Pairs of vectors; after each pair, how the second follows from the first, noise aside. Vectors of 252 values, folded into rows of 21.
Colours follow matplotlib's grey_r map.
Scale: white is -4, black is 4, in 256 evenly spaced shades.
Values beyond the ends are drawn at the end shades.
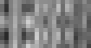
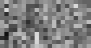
sign-scrambled.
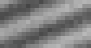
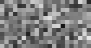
sign-scrambled.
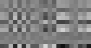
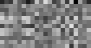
reversed.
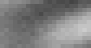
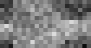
wrapped around, negated.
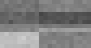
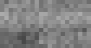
negated, shrunk.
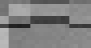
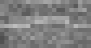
negated, shrunk.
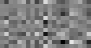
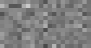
reversed, negated, shrunk.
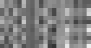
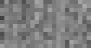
reversed, negated, shrunk.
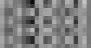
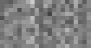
negated, shrunk.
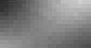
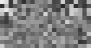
sign-scrambled.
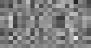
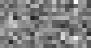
sign-scrambled.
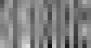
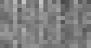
reversed, negated, shrunk.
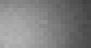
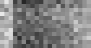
wrapped around, negated.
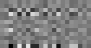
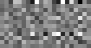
reversed.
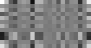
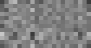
negated, shrunk.
